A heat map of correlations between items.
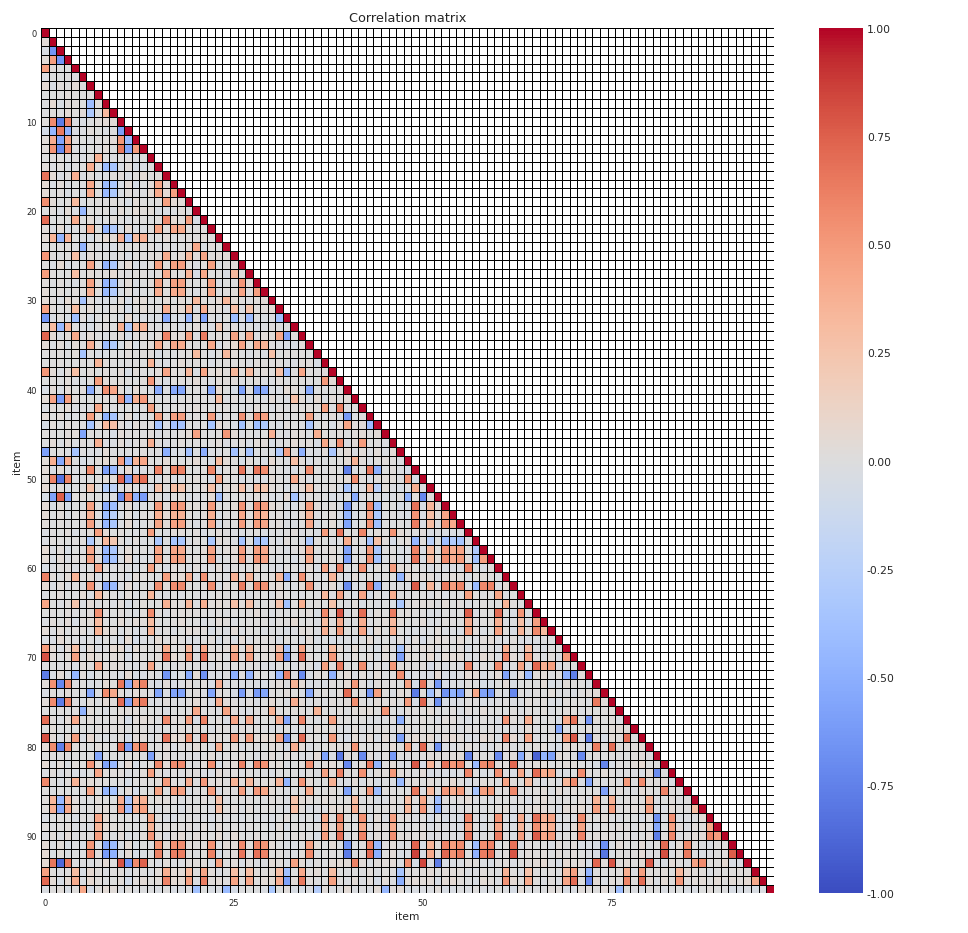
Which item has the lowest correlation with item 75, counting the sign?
2
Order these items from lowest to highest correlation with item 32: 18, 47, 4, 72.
4, 18, 47, 72
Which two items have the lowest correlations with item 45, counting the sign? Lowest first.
5, 96
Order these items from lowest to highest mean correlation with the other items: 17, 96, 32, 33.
32, 96, 33, 17
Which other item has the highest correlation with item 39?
65
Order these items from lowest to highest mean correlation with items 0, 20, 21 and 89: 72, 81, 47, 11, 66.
72, 47, 81, 11, 66
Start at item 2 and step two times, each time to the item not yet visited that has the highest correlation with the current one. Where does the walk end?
11
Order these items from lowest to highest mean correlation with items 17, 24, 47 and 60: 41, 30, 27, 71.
27, 41, 30, 71
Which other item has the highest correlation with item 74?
40
